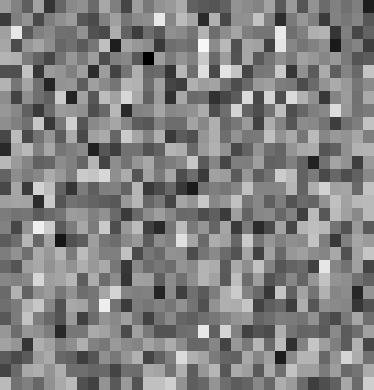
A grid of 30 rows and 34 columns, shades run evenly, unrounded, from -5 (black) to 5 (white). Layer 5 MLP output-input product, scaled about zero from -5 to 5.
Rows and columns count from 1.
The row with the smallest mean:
25
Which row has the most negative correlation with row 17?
4
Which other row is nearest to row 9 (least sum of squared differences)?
17
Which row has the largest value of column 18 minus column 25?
13
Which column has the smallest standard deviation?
32
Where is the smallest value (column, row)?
14, 5
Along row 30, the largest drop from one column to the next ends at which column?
8
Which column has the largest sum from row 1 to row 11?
19
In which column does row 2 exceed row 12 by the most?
15
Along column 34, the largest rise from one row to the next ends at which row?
6
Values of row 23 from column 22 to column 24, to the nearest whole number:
3 0 -1
